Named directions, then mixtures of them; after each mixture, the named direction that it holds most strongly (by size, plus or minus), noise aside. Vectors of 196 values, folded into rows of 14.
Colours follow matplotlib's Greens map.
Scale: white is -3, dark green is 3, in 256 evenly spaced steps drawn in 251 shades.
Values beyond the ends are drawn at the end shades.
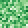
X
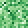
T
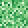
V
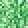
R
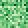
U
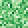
V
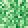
R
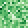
T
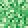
R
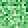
U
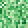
T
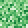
X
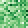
T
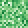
V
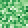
X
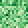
U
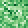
T
